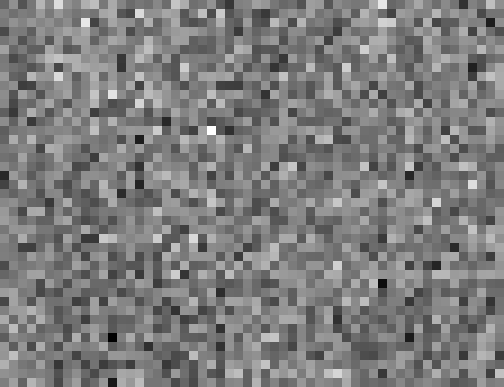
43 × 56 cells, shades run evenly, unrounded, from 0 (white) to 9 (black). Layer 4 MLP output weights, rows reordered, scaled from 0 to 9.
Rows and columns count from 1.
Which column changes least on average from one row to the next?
45
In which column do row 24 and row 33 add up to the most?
25
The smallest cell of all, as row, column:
15, 24
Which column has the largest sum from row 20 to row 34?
16
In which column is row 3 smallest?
10
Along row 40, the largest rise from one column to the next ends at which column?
56
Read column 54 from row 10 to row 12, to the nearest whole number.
6 5 4
